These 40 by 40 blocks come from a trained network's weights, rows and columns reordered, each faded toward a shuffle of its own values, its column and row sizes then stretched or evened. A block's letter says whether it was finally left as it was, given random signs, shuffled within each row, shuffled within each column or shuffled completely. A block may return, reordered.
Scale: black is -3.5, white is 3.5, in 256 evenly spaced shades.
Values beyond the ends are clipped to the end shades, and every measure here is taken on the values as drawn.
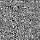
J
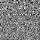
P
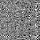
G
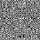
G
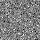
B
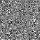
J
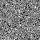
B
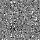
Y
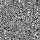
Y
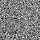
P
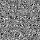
P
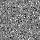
B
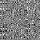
G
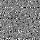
P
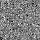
B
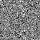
B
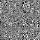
J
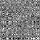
G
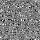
P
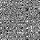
G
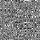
G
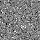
B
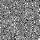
Y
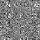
G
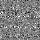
P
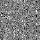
Y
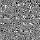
J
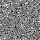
B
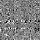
G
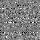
P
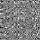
G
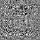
G
